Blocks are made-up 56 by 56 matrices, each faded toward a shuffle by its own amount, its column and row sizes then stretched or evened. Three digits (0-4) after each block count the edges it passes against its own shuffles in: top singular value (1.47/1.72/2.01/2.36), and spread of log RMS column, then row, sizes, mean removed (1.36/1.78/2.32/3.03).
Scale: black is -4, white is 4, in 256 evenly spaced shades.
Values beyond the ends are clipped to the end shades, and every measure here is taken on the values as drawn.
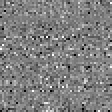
0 1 3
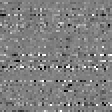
1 1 4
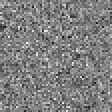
1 0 1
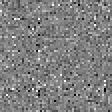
0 1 2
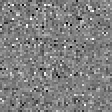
0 0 2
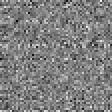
3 1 2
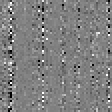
3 4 0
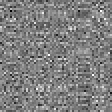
3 1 0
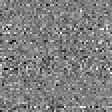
0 0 4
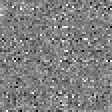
1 0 3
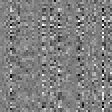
4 4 1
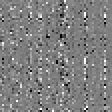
3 4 0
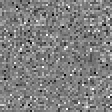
2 0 0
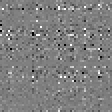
2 2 3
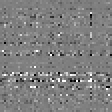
1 1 4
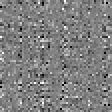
3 3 1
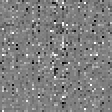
0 3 1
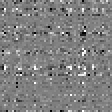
2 3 4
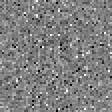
0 0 0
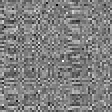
4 3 1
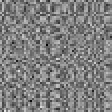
4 2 0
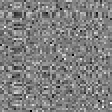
4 1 1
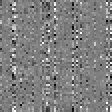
4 4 0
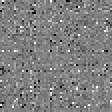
1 2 2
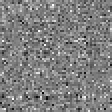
2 1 1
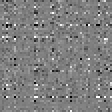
3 3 3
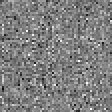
1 1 0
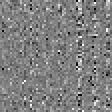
3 3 0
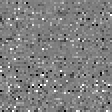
0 1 3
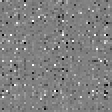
0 2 2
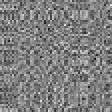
4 1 1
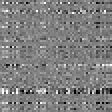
4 1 4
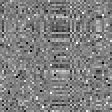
4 0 1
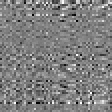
4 1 4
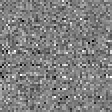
3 1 2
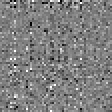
2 2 2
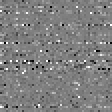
1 0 3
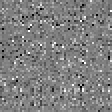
2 2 1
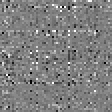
0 3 3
